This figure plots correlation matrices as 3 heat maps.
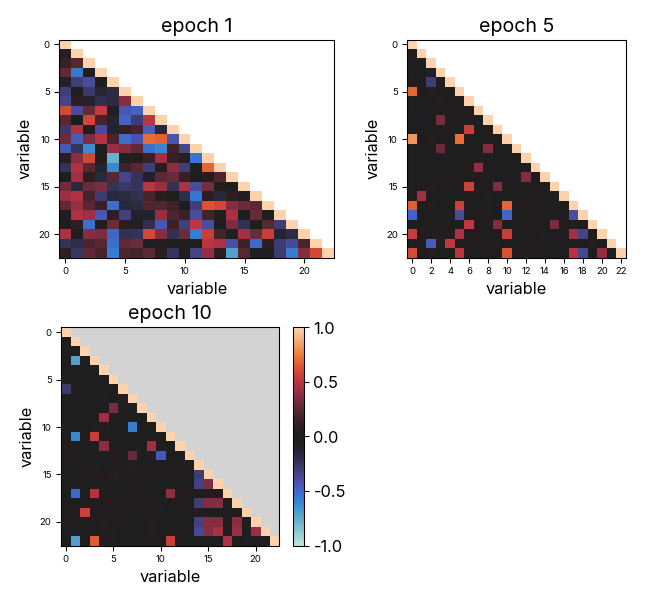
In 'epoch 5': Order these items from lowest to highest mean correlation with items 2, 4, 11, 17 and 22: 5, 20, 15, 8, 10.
15, 8, 20, 5, 10
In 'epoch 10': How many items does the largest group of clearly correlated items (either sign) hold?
6
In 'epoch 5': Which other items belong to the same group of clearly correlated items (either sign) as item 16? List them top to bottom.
1
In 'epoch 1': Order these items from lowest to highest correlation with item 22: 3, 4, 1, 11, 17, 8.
4, 11, 1, 17, 8, 3
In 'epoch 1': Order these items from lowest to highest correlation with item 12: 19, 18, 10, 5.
19, 5, 10, 18
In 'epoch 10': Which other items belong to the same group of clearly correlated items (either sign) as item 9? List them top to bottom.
4, 12
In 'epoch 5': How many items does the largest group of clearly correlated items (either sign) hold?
7
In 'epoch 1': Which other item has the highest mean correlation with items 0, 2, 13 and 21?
12
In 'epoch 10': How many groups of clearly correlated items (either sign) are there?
7
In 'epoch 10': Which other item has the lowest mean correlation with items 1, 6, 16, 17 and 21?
14
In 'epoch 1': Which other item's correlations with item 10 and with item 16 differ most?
1
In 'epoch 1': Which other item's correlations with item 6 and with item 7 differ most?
10
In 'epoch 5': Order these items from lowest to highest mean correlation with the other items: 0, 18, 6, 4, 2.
18, 2, 4, 6, 0
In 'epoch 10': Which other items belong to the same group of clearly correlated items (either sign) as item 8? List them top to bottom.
5
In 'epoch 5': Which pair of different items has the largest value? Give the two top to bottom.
0, 10
